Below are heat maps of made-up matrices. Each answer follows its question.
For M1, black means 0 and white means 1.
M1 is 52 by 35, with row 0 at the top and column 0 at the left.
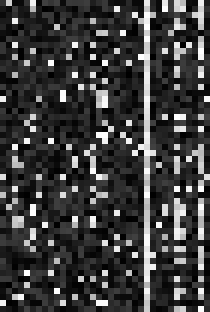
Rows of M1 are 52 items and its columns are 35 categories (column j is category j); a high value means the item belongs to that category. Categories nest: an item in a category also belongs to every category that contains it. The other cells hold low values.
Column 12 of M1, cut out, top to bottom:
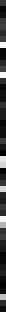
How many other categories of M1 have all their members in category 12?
4
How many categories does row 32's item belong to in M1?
6
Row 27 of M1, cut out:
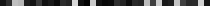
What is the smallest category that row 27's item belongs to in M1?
26
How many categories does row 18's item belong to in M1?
1
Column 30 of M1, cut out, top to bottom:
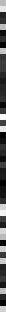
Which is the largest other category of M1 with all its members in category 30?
5
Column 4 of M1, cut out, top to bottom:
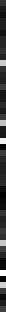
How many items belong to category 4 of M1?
6
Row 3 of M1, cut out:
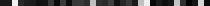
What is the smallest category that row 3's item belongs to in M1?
23
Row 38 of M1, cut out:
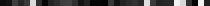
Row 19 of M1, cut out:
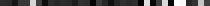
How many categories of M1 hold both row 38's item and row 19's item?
5
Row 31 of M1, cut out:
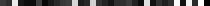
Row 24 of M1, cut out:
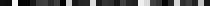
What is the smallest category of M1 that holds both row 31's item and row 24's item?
2
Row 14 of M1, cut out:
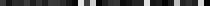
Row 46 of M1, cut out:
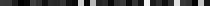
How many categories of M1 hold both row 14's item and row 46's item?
5
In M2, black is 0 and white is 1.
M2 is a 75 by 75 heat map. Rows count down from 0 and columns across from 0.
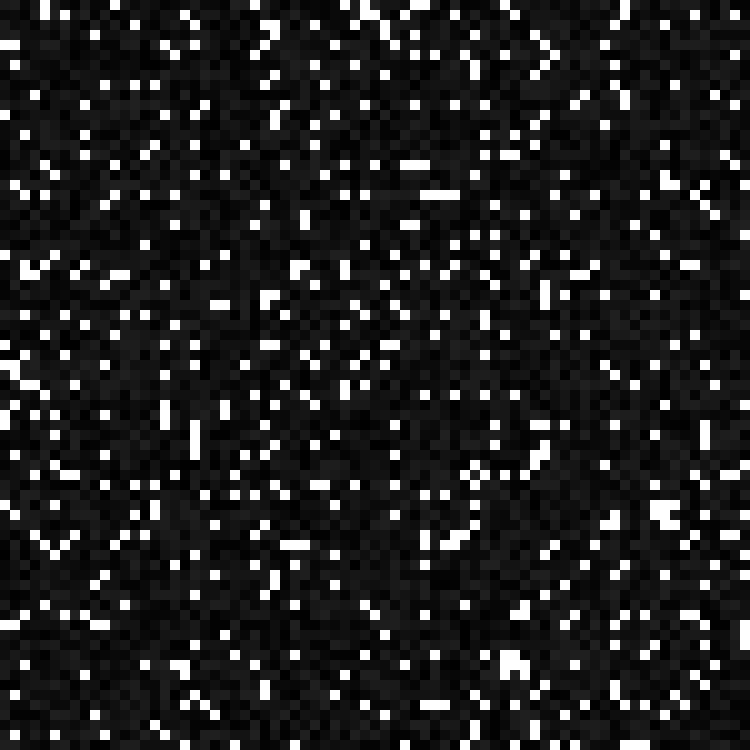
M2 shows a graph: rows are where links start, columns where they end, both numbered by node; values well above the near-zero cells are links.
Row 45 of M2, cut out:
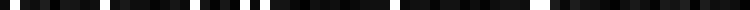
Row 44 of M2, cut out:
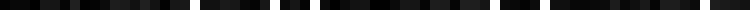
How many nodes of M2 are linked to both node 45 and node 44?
2
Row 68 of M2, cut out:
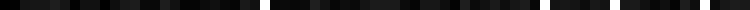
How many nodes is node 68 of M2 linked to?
4
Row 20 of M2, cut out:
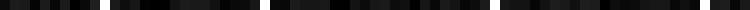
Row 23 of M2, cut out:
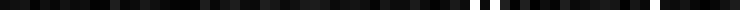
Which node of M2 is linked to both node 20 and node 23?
node 49
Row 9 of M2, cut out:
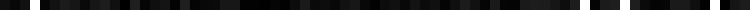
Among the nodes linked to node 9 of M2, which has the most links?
node 62
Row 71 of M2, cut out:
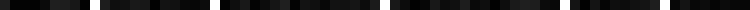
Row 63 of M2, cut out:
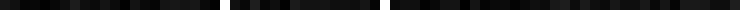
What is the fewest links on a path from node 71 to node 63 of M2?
2
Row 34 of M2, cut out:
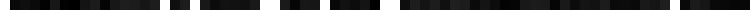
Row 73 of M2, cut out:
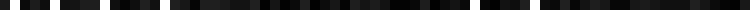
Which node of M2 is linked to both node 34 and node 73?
node 16
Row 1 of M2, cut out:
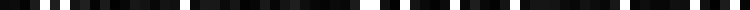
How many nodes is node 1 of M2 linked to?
11
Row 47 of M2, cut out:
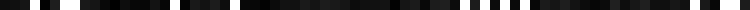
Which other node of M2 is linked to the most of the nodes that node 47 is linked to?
node 53
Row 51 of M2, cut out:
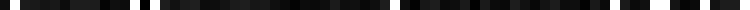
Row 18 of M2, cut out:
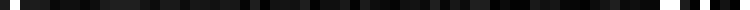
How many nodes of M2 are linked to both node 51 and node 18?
4
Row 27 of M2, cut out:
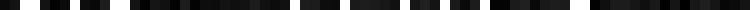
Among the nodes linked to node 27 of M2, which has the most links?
node 48
